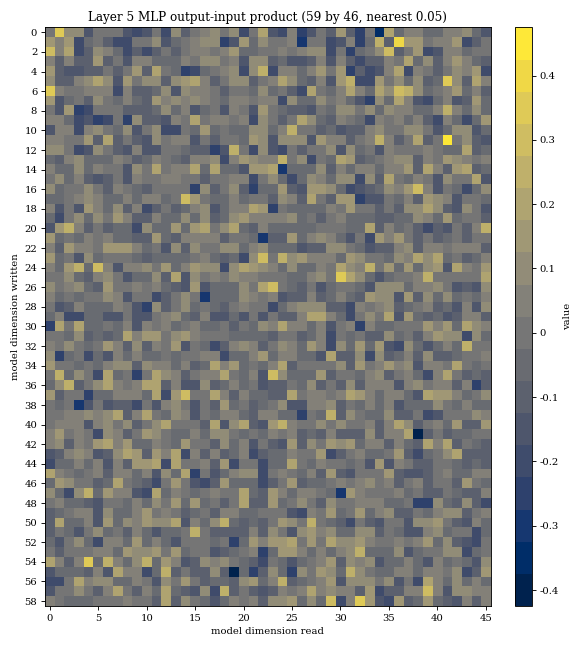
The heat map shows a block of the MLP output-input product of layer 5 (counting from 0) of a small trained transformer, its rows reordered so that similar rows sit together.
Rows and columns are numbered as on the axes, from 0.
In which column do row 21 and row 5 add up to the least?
33
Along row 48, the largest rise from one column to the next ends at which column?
40
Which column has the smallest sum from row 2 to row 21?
32
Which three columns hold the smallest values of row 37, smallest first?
4, 12, 38
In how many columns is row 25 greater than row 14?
19
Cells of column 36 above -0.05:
34
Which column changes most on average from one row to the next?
24
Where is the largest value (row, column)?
11, 41
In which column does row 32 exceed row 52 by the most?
43
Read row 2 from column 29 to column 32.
-0.2 0 -0.25 -0.05
